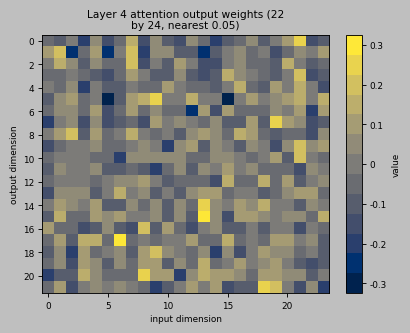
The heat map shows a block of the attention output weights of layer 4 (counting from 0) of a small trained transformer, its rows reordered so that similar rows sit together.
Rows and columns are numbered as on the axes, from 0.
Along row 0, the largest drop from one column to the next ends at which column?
22
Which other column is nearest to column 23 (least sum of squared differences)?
17
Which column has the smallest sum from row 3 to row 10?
5
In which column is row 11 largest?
15
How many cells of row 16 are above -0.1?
14
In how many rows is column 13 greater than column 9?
10
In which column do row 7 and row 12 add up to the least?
0
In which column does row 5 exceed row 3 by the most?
9
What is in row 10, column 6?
-0.2
